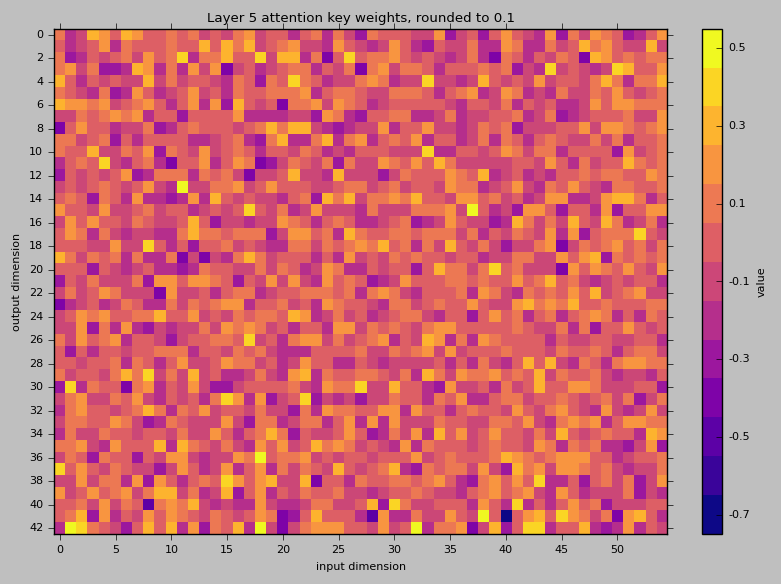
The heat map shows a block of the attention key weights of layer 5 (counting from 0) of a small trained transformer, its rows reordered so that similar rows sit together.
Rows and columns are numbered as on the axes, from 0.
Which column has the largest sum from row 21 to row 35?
22
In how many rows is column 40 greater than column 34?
15
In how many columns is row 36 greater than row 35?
23
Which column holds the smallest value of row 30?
6
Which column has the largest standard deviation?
8
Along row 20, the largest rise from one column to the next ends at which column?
46
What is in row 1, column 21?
0.2
